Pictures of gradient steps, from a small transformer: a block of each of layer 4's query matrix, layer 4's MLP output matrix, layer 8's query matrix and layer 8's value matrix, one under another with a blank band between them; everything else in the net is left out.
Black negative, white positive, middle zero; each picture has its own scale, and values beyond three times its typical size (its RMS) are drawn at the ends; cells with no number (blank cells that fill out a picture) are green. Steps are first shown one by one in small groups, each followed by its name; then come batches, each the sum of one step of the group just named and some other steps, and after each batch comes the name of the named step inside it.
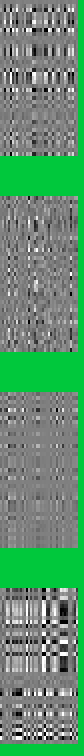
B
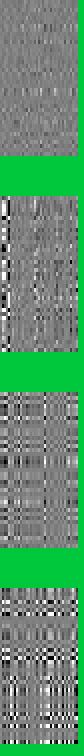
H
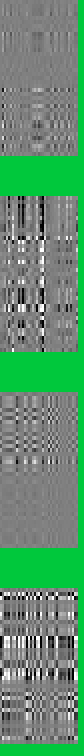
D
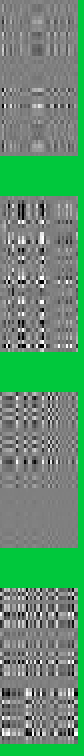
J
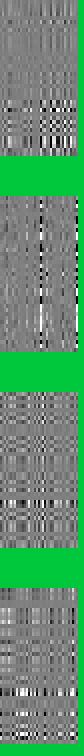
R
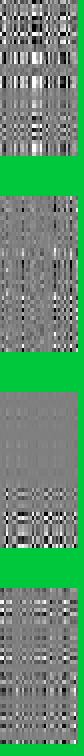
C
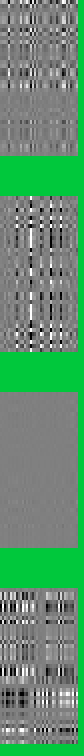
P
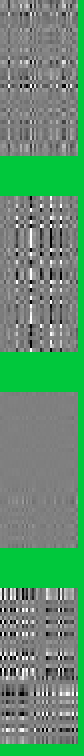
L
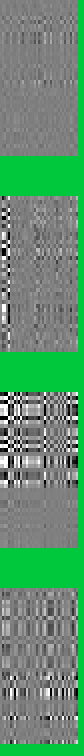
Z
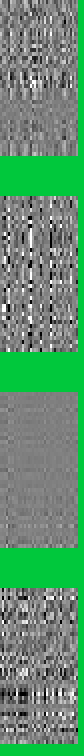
L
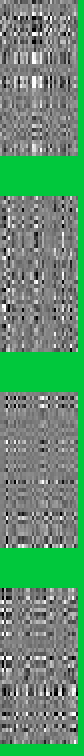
C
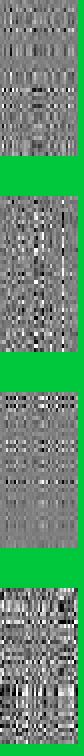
B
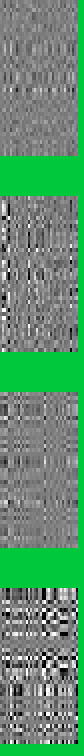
H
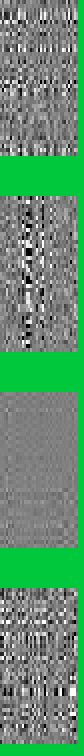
D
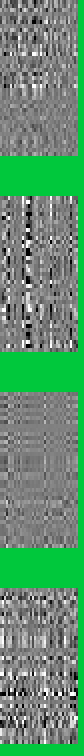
H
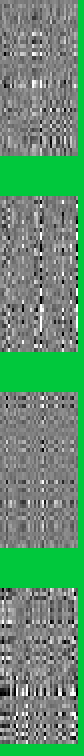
R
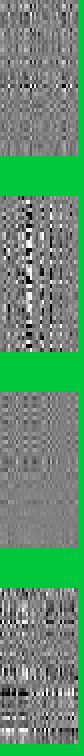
L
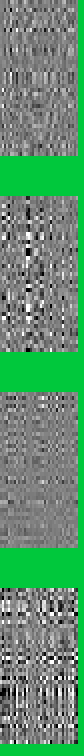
H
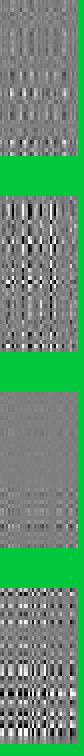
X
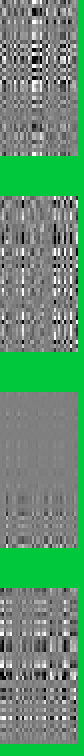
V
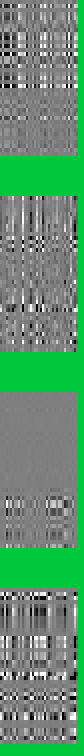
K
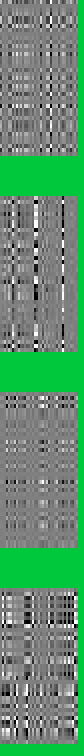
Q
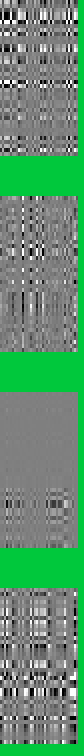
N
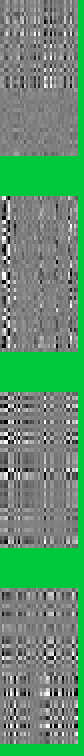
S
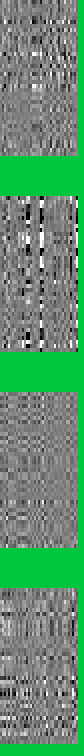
S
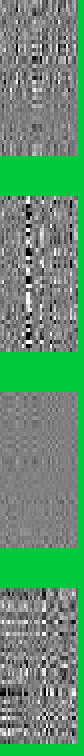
V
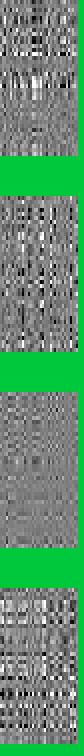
X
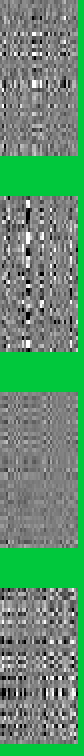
S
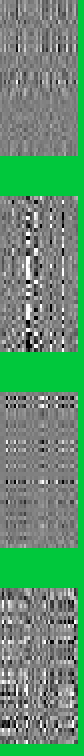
Q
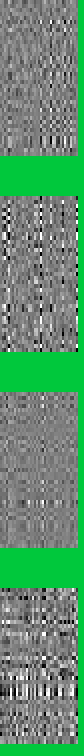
Q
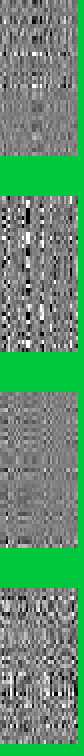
S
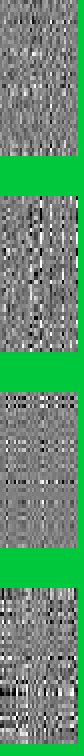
X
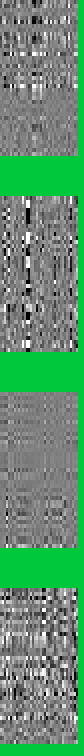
K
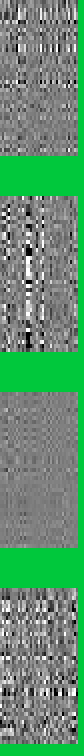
N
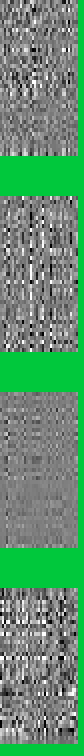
V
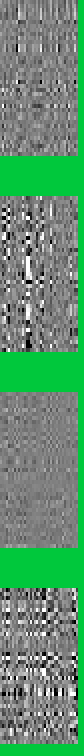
X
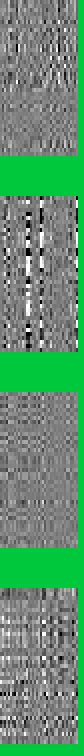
S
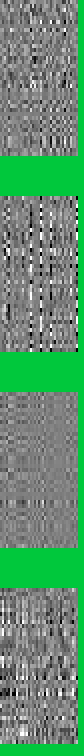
V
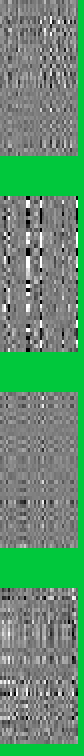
Q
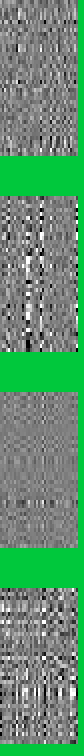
N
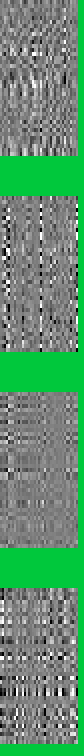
S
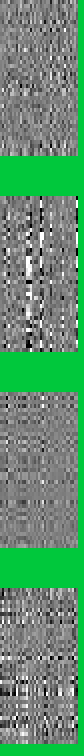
S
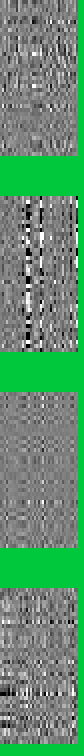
Q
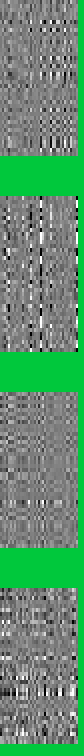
S
